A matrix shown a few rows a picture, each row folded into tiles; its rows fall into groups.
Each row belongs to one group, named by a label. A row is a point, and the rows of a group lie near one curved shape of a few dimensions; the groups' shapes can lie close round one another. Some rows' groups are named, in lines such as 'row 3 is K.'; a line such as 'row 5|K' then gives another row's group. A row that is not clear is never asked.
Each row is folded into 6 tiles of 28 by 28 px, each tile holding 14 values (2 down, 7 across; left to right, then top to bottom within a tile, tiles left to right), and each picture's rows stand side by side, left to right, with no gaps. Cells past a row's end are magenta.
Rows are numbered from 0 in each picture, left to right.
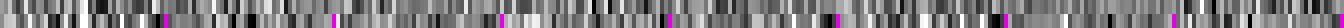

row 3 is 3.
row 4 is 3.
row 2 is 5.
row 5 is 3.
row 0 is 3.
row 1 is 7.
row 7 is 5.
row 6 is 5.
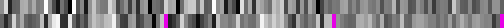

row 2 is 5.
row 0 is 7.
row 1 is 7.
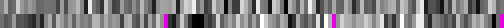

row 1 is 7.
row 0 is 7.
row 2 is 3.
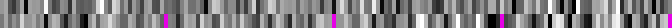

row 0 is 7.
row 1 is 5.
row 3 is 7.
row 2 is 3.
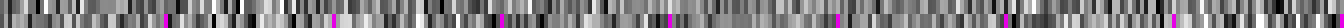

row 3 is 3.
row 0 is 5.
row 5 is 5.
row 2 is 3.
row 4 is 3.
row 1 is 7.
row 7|3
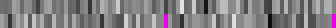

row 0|5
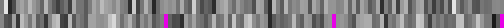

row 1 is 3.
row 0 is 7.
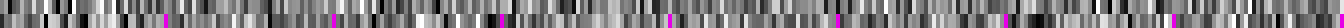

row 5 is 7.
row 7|5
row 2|3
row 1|3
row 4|5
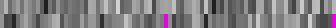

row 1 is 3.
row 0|3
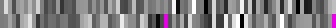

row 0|3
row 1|5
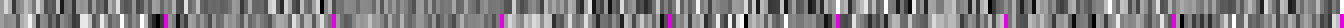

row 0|3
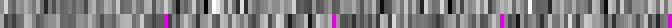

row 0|3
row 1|5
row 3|3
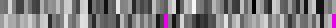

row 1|7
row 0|3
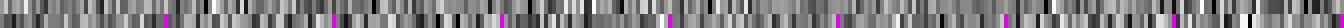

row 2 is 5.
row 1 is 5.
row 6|5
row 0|3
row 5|5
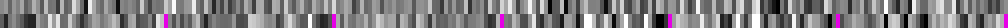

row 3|3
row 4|3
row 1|3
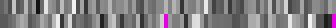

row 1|3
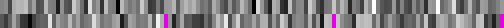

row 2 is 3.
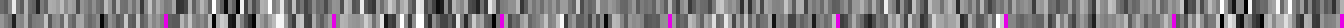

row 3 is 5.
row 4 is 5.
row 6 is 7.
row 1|7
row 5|7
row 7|7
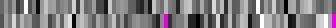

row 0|5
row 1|7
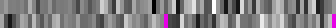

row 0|5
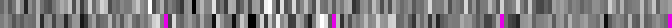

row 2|5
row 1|7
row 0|7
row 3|3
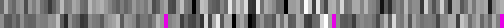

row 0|7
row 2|7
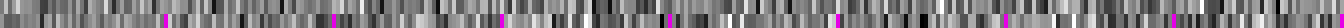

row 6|3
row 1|5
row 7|3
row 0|7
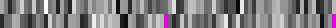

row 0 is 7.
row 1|7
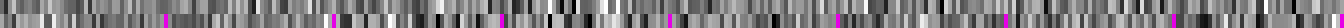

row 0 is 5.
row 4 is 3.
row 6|5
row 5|3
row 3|7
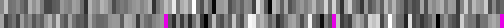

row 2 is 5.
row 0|7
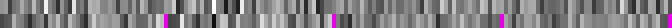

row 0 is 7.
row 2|3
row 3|5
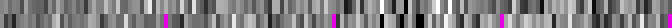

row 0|3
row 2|7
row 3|3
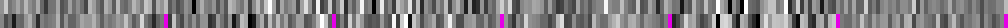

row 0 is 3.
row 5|5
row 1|7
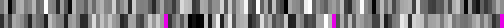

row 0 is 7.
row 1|7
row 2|5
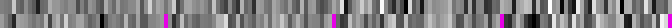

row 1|7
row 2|7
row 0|3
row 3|7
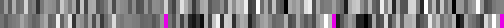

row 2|7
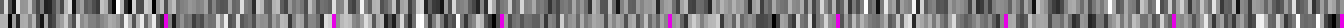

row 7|3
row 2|3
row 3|7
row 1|7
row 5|5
